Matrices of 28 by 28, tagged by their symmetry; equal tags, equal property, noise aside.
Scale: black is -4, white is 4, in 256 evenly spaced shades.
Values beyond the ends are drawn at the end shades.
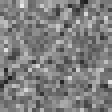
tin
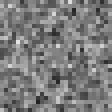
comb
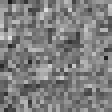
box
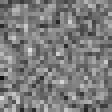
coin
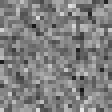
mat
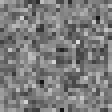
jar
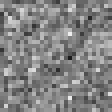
tin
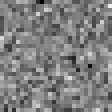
box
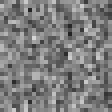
jar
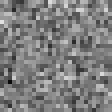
box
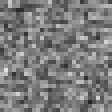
comb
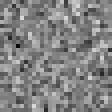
comb
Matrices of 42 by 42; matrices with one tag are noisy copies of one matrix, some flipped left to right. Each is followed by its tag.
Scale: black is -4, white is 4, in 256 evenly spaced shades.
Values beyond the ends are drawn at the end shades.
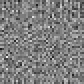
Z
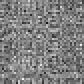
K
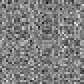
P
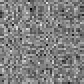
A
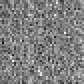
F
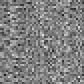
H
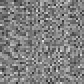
H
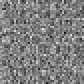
F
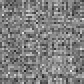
K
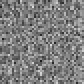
F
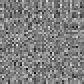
Z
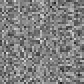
H
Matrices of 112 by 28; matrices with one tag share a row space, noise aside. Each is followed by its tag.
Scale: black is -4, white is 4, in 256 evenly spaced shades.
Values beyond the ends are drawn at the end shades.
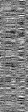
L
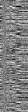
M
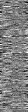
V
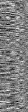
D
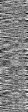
V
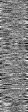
V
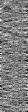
V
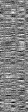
L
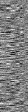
D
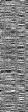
L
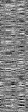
L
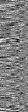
D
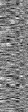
D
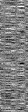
L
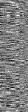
D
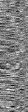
D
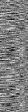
D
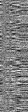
M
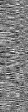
D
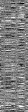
L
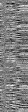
M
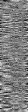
V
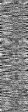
V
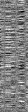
L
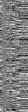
M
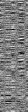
L
